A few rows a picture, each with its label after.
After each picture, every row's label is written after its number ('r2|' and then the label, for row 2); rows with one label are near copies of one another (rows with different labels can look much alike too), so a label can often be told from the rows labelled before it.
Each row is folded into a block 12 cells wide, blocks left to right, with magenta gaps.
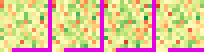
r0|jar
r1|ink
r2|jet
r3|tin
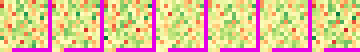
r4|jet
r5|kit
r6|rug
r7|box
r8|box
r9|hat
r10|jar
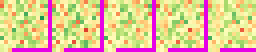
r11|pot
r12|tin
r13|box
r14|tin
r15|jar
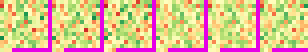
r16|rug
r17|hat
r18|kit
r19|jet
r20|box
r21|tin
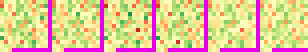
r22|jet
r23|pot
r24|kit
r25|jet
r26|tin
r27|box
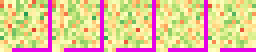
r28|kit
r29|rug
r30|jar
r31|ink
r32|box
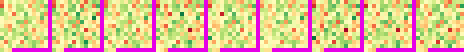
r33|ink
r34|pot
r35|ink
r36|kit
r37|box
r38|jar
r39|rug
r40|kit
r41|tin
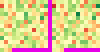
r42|jar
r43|kit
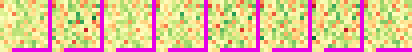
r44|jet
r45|jar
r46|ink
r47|ink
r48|kit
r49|pot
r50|rug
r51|pot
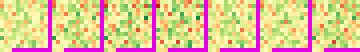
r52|jet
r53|ink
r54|ink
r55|jet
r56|jet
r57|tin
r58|ink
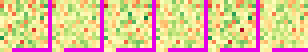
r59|ink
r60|ink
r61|jar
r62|jet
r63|jar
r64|box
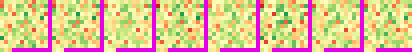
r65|ink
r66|pot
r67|box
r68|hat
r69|ink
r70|box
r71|tin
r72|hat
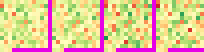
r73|box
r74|jar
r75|ink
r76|jar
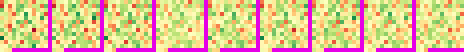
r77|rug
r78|hat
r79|ink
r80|kit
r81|ink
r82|rug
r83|pot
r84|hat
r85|kit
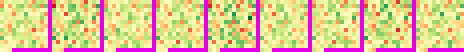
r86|kit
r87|box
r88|ink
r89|rug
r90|pot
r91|box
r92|jar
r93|kit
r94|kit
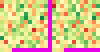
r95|hat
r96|pot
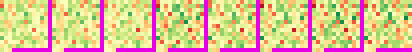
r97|jar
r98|jet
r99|kit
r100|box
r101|ink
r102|jar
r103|hat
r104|hat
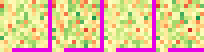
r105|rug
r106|jet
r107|jar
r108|jar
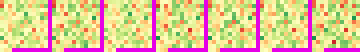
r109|hat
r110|ink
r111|hat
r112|rug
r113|rug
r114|rug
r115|ink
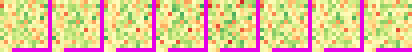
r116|pot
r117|box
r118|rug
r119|box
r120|kit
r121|hat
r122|hat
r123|kit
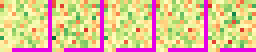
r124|rug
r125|ink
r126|rug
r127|pot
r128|tin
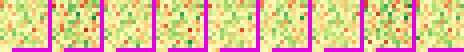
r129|hat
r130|kit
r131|tin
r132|kit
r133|kit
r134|pot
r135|box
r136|pot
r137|ink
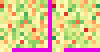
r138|hat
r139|box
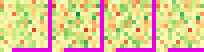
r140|box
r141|kit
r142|tin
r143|jar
